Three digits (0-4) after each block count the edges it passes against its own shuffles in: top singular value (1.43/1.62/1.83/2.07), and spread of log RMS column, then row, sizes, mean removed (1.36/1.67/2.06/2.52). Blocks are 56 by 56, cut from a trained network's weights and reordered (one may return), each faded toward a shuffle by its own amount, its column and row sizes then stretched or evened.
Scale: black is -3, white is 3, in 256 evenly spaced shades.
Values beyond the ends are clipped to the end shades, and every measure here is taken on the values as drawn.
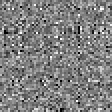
2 2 3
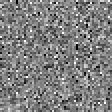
0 3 1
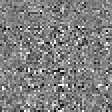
2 3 4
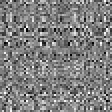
4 3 4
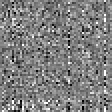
2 4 2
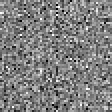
0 2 0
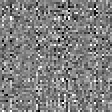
3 4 3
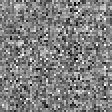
0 2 0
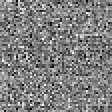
0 2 0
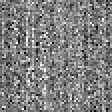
1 2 0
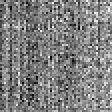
3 1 1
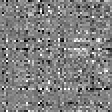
2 4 4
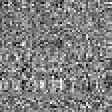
3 1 3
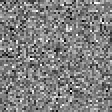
0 0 1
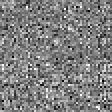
3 3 2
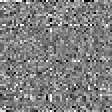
2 2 4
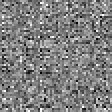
3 3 2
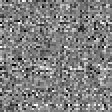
2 0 4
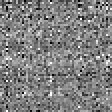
0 3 2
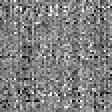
2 0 4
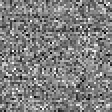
0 0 0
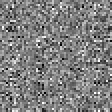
1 3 2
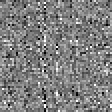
1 3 1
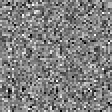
1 2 0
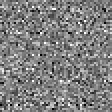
1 1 3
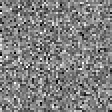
0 2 0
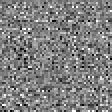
1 1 4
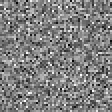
0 0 0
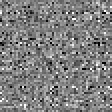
0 2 4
